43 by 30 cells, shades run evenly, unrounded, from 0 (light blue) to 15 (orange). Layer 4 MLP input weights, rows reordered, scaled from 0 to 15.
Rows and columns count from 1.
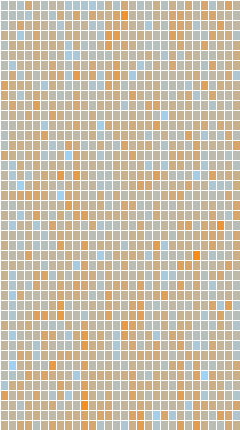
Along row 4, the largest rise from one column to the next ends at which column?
14
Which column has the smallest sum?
2
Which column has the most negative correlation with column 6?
26
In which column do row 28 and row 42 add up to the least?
22
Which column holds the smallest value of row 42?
20
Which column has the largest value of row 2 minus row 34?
15
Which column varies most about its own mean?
11
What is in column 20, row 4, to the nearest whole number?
5
